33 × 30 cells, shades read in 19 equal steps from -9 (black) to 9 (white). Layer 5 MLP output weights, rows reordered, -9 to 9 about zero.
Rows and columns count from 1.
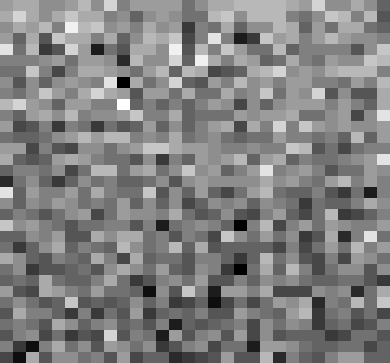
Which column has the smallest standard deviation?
23
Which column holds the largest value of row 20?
26
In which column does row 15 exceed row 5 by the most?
8
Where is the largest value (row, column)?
10, 10
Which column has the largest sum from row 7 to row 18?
30
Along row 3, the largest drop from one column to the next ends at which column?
15
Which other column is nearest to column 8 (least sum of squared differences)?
4
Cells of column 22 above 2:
7
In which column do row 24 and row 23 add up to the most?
28
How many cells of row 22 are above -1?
16
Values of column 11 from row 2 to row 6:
-2 0 1 3 4
